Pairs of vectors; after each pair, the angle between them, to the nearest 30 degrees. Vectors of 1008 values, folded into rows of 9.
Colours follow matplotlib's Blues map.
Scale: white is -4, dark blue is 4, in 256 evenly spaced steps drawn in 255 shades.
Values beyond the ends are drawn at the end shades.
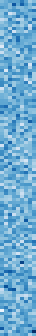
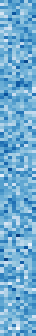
90 degrees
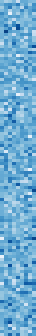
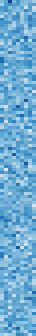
90 degrees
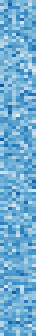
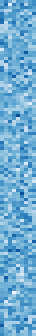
120 degrees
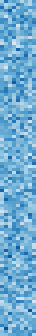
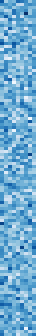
120 degrees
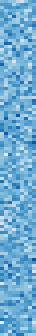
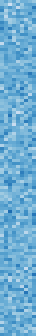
90 degrees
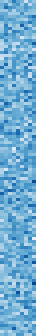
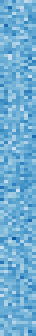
60 degrees
